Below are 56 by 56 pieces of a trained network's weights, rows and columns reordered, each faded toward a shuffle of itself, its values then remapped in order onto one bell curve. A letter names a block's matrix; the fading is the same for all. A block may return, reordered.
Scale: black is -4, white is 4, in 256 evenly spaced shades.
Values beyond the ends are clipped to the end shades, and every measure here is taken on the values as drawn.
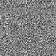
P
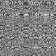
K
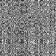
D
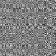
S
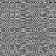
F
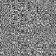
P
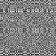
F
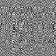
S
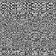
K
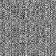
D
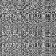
D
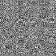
P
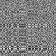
F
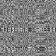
S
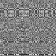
F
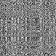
D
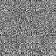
P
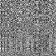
D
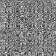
D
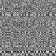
F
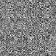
P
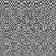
F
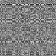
F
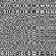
F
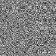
P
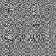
S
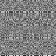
F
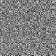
P
